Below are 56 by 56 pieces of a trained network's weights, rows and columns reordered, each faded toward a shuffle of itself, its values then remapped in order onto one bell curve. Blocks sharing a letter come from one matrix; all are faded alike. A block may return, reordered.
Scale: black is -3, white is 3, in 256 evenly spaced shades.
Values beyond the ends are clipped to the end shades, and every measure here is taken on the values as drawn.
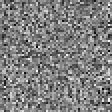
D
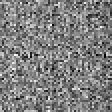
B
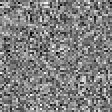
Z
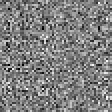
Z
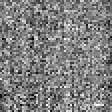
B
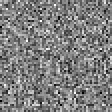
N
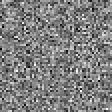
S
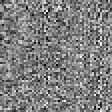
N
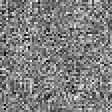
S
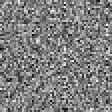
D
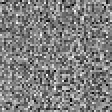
S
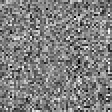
D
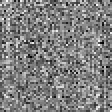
B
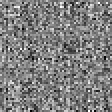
B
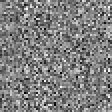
D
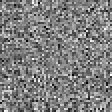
S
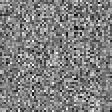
Z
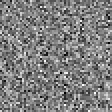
D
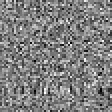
N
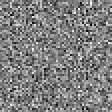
Z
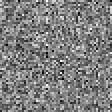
D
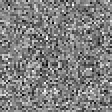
S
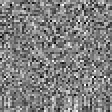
S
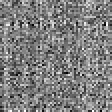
B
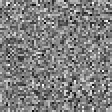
D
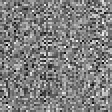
N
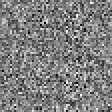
D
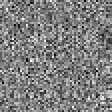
S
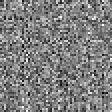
Z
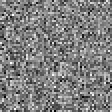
S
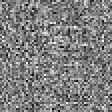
N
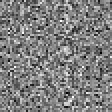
N
